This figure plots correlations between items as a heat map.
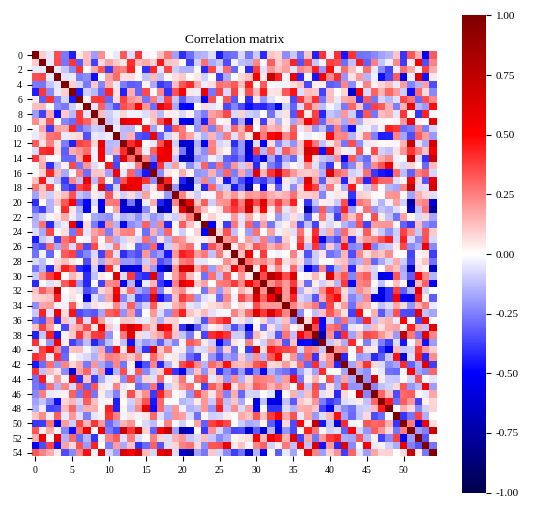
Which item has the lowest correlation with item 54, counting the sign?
21
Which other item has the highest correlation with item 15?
48
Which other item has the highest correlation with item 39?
3
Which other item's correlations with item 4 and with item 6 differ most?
29
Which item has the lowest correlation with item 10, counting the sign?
43
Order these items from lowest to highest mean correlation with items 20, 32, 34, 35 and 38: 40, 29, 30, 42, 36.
36, 29, 42, 40, 30
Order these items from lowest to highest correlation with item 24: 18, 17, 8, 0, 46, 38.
17, 0, 46, 8, 18, 38
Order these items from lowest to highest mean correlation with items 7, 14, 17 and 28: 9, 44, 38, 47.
44, 38, 47, 9
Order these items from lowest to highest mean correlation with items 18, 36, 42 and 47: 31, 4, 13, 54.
31, 4, 54, 13
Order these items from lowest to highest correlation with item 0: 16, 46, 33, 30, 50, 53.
53, 50, 46, 30, 16, 33
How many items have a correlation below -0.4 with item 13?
3
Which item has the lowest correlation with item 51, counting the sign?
20
